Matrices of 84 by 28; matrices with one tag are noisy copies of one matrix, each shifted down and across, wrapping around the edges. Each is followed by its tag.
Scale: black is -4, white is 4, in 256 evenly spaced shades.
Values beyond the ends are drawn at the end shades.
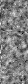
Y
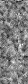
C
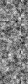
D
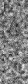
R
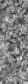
Y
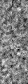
R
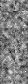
C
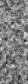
R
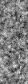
Y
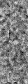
R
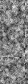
D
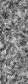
Y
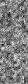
R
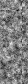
D
